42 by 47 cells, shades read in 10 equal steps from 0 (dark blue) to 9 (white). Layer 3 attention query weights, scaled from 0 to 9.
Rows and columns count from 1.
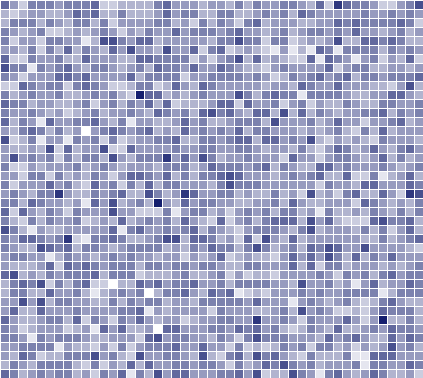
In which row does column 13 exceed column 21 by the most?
32
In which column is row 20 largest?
43
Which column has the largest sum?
40
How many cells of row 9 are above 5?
6
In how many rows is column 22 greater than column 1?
25
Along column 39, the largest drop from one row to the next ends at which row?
36
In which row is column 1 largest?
10
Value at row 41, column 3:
5
